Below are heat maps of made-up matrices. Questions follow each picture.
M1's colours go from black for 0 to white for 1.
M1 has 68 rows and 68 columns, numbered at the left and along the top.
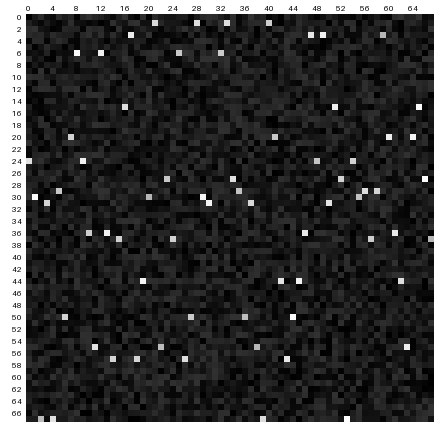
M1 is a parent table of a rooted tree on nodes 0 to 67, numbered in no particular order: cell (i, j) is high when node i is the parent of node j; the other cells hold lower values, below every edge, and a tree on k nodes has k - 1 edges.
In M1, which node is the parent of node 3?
31
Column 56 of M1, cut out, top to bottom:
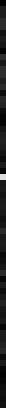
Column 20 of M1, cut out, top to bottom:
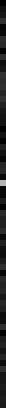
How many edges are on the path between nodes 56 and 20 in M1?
3
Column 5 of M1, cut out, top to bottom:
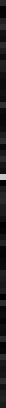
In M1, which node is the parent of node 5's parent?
30
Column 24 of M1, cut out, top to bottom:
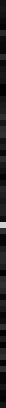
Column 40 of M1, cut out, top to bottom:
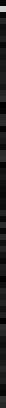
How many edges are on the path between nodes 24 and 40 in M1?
5
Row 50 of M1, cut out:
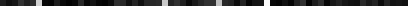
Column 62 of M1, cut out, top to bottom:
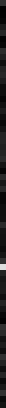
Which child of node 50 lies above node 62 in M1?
44
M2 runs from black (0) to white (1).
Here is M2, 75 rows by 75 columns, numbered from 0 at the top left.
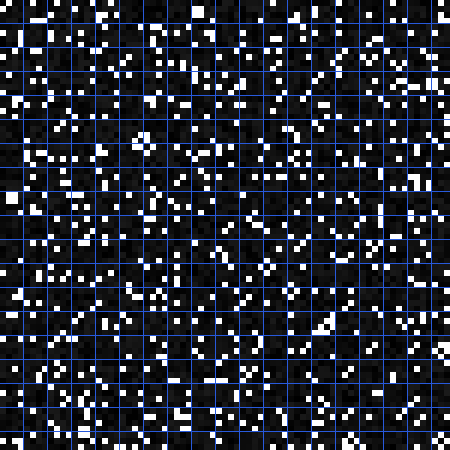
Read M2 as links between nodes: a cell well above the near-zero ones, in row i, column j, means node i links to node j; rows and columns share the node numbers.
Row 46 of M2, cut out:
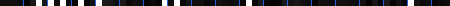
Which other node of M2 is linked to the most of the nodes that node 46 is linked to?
node 5
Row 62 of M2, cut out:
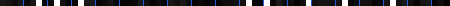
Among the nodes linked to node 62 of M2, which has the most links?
node 13
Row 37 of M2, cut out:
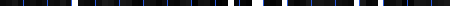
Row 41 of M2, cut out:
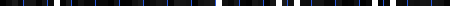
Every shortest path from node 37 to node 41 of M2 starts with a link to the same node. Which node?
node 63
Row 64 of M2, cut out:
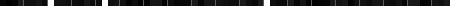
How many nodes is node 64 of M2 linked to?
3
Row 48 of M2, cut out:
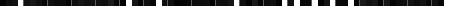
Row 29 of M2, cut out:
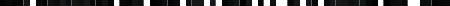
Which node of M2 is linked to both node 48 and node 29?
node 47
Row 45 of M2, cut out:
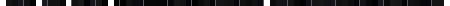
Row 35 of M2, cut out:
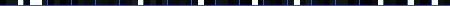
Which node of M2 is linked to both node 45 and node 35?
node 6
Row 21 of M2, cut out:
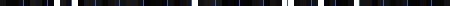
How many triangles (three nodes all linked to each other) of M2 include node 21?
4
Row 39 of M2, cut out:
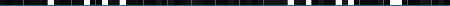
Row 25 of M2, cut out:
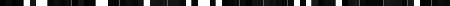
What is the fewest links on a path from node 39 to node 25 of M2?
2
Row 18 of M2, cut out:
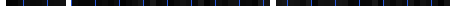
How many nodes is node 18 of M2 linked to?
3
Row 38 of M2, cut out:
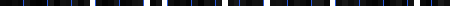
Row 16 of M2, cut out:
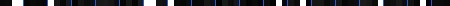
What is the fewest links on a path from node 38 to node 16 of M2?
2
